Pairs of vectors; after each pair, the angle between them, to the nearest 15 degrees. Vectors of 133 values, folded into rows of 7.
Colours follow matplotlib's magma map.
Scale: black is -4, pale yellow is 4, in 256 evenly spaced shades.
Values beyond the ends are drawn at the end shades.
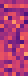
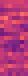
60 degrees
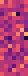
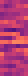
90 degrees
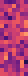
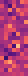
90 degrees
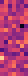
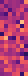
75 degrees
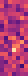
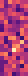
15 degrees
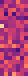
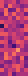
150 degrees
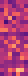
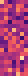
75 degrees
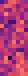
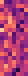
120 degrees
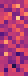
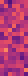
75 degrees
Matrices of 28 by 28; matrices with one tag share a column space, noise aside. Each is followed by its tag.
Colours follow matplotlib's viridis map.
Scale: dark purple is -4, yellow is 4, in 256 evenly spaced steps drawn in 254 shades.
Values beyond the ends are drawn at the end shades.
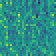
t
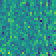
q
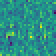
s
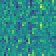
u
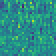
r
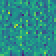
t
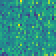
t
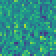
s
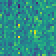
t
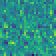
s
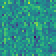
u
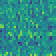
s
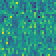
r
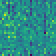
t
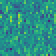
r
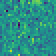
u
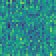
u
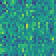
u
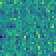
s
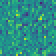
t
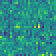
s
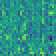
q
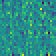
t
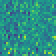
q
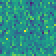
t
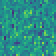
s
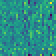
t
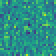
t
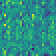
t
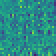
t
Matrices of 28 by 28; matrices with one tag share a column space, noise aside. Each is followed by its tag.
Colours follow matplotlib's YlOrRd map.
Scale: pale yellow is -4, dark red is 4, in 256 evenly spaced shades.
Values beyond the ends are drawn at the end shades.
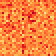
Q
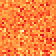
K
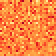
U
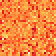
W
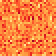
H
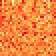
U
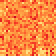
K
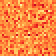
Q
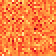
U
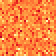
W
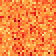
W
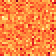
H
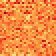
H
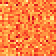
H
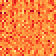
Q
